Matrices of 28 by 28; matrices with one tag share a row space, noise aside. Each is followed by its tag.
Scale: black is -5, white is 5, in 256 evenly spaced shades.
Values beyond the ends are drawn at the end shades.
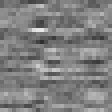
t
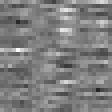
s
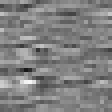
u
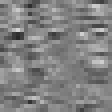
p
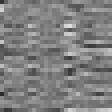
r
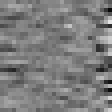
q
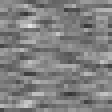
u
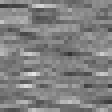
u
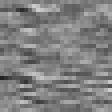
u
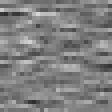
u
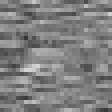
u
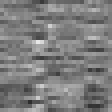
t
